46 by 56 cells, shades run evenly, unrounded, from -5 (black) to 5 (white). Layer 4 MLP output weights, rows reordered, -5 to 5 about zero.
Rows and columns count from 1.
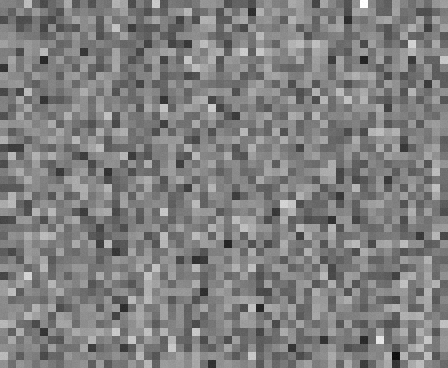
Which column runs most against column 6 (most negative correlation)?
43
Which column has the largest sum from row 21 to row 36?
36
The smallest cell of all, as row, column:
45, 50
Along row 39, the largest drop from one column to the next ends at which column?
33
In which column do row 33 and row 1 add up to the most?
46
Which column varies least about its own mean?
9
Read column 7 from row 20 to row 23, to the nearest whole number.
2 -1 -1 0
